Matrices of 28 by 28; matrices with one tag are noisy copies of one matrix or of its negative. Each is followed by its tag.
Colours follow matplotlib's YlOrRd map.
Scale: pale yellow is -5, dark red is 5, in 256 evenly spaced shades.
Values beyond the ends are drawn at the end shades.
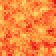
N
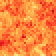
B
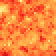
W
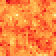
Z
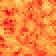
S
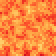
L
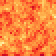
B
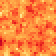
L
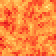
S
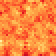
L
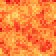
Z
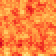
L
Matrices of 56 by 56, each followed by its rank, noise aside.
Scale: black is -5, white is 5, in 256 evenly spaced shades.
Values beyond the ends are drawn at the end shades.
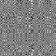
four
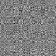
six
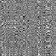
six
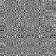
four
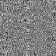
eight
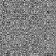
six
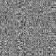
six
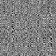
six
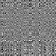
four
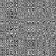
four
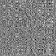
eight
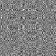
six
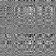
three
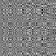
three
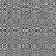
four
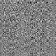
eight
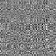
four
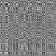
three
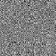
eight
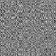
six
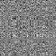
eight
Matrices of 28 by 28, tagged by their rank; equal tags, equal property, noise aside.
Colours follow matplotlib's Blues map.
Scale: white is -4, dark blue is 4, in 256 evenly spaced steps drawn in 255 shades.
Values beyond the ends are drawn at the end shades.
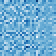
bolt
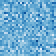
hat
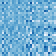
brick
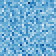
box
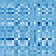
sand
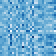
brick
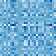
sand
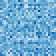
hat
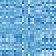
brick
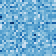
bolt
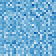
hat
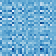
sand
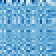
sand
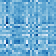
sand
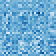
bolt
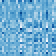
sand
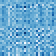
brick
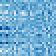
brick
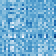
bolt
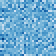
box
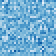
box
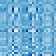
sand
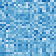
hat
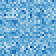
hat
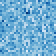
box
